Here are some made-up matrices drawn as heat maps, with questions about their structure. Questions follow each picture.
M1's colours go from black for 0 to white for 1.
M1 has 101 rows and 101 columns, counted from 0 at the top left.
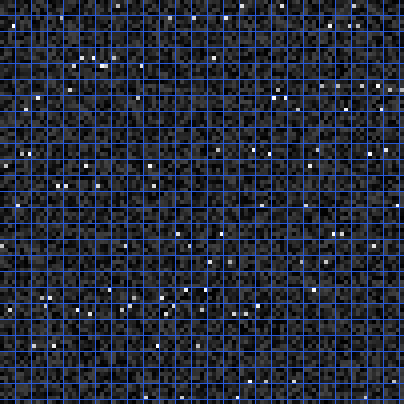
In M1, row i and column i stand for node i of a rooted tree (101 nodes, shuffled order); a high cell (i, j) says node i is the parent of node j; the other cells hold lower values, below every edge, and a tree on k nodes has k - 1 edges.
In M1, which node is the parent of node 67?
38
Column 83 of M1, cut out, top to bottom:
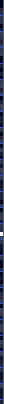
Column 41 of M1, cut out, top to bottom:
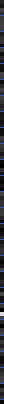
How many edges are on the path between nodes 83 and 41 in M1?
3
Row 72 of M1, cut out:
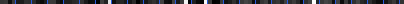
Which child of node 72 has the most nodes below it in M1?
78
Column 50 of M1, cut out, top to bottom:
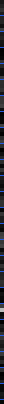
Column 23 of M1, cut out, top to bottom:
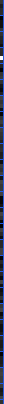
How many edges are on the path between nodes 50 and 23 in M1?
7
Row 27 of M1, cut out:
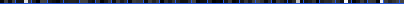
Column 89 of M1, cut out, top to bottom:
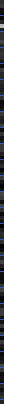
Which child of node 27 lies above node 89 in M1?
6
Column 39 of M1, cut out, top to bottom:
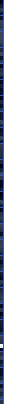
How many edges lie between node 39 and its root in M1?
3
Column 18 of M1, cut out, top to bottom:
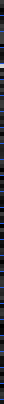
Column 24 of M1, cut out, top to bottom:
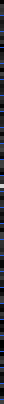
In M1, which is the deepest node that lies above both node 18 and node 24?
46
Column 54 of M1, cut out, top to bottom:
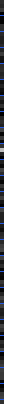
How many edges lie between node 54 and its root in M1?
4
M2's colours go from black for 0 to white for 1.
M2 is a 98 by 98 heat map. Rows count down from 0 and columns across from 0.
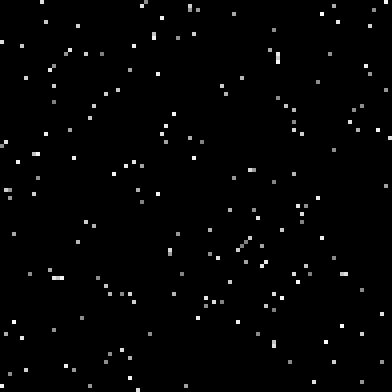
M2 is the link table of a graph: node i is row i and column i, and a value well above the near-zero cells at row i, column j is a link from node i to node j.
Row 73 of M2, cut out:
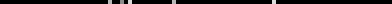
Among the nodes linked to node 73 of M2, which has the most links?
node 68
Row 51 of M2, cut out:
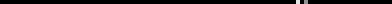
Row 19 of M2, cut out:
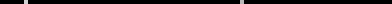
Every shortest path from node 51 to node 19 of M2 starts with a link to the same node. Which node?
node 76
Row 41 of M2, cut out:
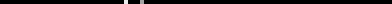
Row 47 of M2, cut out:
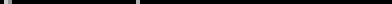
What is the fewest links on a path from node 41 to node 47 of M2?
3
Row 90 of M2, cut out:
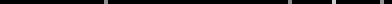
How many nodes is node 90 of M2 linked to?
4
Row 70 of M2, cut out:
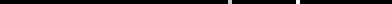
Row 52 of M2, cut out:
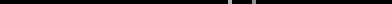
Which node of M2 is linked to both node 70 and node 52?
node 57
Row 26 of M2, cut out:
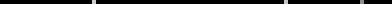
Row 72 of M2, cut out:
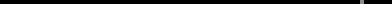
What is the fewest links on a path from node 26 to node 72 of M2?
2
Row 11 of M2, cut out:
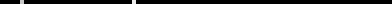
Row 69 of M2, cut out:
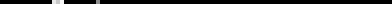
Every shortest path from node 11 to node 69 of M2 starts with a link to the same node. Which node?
node 33
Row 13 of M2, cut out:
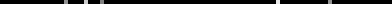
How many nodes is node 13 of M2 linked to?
5
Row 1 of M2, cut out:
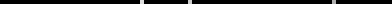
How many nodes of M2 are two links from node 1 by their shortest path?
7
